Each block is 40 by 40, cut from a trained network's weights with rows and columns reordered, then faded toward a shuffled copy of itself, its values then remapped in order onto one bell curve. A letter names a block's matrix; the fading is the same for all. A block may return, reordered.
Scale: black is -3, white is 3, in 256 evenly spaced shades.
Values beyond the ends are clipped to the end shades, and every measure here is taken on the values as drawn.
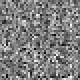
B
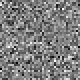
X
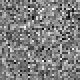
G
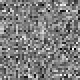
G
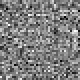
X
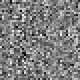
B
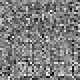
X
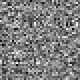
B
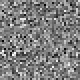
B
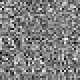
G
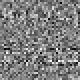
G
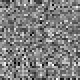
X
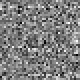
X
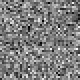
B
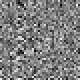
G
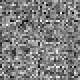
X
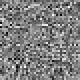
X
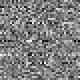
G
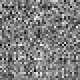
X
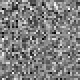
G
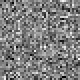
B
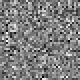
G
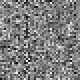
G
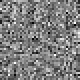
G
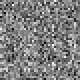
B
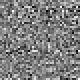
G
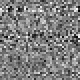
G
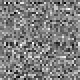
X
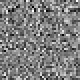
X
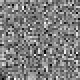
G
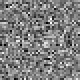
X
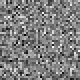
B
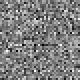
G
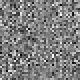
G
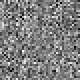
B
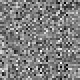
B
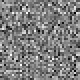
X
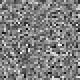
B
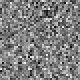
X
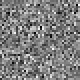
X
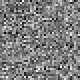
B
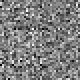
B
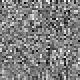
G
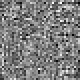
B
